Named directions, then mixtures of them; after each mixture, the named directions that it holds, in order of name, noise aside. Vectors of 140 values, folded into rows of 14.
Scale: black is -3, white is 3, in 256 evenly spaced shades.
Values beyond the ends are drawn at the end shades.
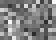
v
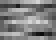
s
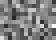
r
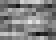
s.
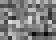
r, s, v.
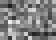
r, s, v.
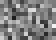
r, v.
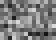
r, s, v.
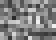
r, s, v.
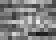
r, s.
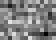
r, s, v.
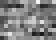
r, s, v.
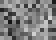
v.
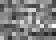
r, s.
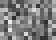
r, v.
